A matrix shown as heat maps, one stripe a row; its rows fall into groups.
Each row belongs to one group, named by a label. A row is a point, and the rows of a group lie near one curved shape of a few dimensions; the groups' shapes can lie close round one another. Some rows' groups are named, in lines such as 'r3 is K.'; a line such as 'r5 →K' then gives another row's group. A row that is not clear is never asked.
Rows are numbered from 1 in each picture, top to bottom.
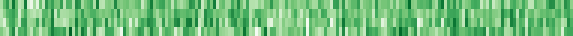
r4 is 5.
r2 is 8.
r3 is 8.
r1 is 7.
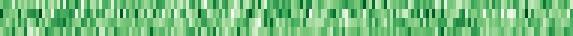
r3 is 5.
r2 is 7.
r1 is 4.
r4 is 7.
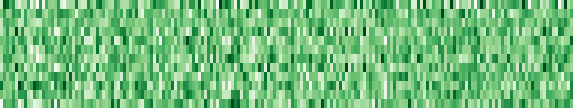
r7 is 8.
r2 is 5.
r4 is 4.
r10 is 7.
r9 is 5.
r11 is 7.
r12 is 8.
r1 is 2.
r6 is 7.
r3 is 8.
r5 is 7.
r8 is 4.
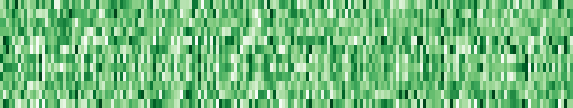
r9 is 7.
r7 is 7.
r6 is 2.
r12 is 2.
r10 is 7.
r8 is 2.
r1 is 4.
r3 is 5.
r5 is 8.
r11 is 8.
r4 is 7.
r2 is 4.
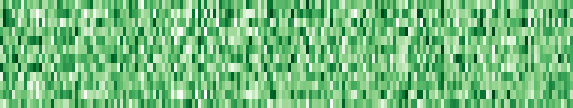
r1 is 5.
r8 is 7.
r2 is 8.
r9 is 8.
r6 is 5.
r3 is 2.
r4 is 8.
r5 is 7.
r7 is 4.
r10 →7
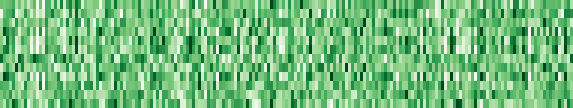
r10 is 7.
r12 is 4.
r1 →4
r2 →5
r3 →4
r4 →2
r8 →4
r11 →8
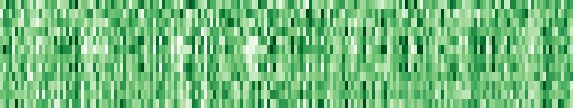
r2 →5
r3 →8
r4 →4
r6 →8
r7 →8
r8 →8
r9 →7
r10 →4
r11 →4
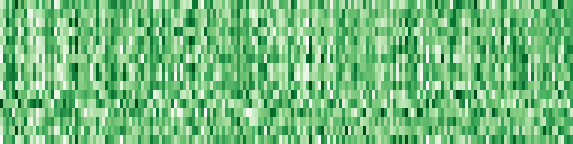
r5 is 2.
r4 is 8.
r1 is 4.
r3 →2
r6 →5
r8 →2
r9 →2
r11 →4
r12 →7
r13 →8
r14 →7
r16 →5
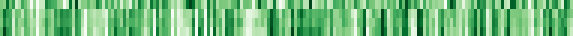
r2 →8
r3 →8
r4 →8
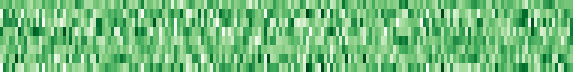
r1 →8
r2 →5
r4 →7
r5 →5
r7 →4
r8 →5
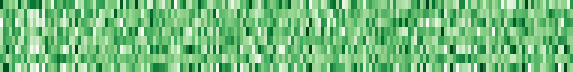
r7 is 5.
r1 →7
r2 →7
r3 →5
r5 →8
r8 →2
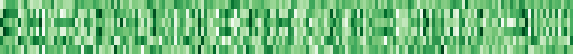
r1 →8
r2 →2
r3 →7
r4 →2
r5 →7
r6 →7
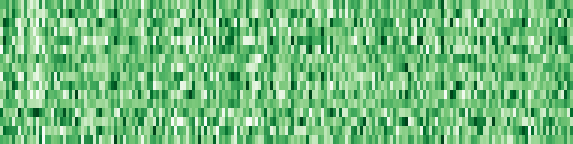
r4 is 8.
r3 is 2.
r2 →4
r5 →8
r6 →5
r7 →5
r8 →8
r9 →8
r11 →2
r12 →8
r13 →7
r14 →8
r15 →2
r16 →7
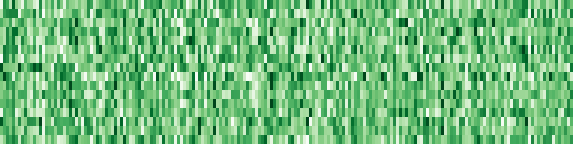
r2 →2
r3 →8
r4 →4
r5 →2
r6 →2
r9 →8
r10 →4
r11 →7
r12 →4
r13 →5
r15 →7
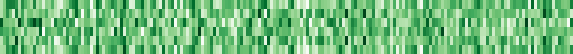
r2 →4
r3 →7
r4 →7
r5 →4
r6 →2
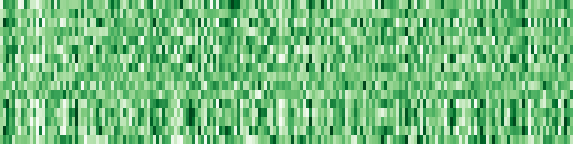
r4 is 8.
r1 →8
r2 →8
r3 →2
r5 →5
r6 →2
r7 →2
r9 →8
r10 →4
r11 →5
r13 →2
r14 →2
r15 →2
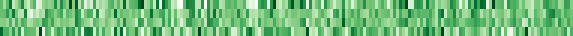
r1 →8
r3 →8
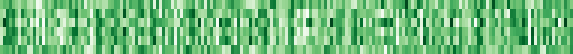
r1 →8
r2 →2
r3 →2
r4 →2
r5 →2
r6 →7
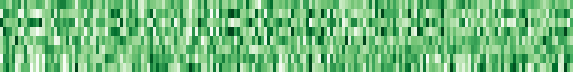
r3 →7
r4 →8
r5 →4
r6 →7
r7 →5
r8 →2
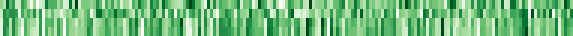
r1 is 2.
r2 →2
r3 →5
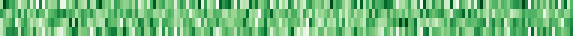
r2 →5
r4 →2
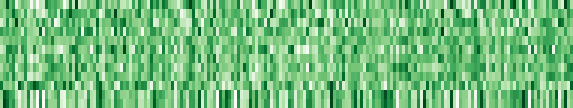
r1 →2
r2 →4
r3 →4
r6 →2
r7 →7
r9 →7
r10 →7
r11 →2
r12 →2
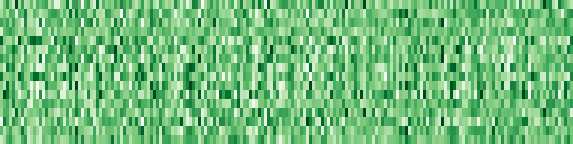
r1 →4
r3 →7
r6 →4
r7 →7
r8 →2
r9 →7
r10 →2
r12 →7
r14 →5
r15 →8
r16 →8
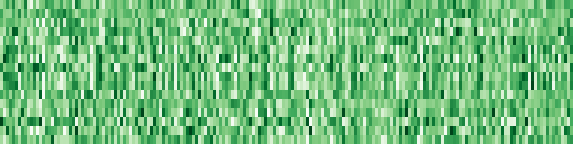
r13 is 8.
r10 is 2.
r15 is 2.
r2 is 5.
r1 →7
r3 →4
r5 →5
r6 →2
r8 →7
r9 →2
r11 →7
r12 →8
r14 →7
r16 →8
